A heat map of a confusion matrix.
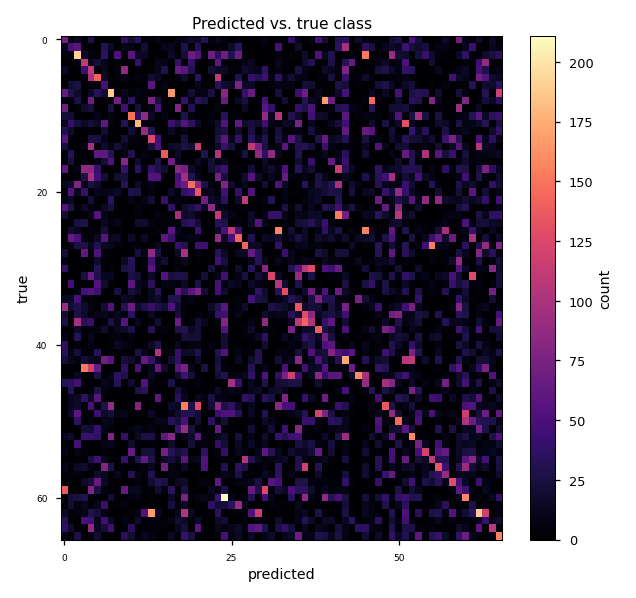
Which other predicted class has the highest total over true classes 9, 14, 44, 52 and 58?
59
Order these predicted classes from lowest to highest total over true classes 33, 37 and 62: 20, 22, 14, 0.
22, 0, 14, 20
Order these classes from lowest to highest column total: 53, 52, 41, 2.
53, 2, 41, 52
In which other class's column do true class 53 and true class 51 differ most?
18
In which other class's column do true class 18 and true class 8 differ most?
39
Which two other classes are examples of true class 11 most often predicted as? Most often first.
51, 35
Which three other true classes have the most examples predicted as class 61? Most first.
31, 26, 55
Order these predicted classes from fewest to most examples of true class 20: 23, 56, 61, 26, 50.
23, 56, 26, 61, 50
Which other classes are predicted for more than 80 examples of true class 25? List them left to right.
32, 45, 57
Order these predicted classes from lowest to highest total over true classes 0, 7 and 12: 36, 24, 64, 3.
3, 64, 36, 24
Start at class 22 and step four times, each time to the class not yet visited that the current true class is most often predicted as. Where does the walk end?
29
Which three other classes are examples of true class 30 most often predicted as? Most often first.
37, 36, 64
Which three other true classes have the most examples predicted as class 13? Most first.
62, 28, 8
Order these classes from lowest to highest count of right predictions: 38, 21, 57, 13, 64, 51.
51, 21, 57, 64, 13, 38
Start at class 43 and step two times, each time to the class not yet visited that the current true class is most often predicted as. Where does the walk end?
63
